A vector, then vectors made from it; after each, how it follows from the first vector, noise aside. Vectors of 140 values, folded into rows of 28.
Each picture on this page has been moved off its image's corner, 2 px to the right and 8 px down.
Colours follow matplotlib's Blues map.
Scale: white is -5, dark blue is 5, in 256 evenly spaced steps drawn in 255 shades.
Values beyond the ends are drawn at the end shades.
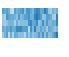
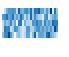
reversed, negated, scaled up.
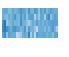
wrapped around, negated, partly zeroed.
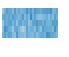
reversed, negated, shrunk.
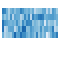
reversed.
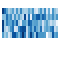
reversed, scaled up.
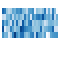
reversed, scaled up.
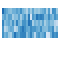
reversed.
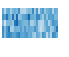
wrapped around, negated.
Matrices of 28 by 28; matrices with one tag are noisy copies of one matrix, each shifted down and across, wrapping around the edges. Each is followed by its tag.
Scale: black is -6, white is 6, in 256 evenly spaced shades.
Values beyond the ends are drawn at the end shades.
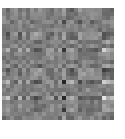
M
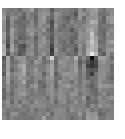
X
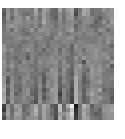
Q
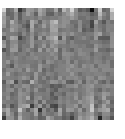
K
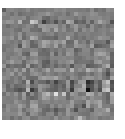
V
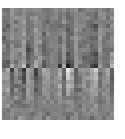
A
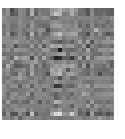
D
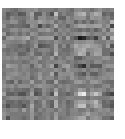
D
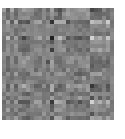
M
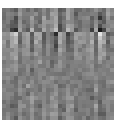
A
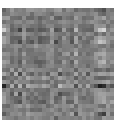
D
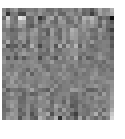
K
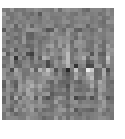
K
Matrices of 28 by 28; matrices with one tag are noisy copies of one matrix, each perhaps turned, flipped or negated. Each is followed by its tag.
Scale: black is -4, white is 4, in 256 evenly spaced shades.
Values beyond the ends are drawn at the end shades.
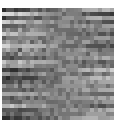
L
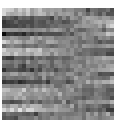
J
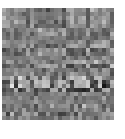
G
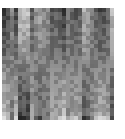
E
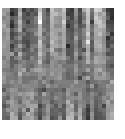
J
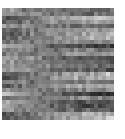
J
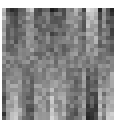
E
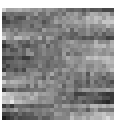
E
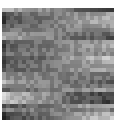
E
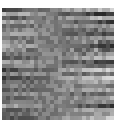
L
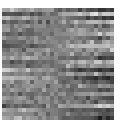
L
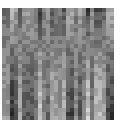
J
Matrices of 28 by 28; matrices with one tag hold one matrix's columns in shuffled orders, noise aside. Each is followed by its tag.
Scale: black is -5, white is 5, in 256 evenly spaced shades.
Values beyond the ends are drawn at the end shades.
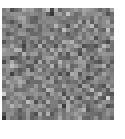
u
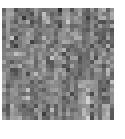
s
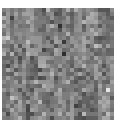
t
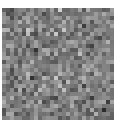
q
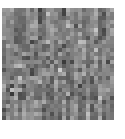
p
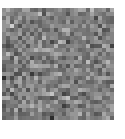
u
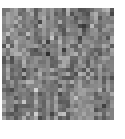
t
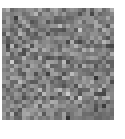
u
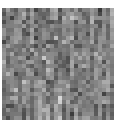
s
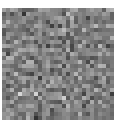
u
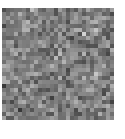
q
